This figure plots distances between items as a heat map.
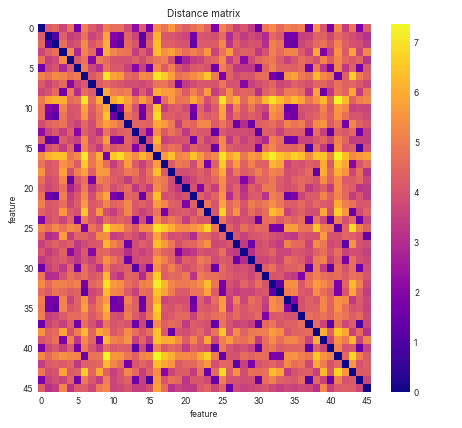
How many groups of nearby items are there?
12
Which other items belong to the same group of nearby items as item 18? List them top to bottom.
38
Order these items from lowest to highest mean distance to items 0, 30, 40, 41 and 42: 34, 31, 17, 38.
31, 34, 17, 38
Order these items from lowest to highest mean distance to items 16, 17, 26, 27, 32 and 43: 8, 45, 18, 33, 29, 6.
45, 29, 33, 18, 6, 8
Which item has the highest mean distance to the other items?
16
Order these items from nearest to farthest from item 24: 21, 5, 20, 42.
5, 20, 42, 21
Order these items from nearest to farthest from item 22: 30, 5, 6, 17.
5, 30, 17, 6
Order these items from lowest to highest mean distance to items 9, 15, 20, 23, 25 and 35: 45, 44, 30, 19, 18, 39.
44, 30, 45, 19, 18, 39
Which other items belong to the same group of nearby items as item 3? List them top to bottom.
8, 39
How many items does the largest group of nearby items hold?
9
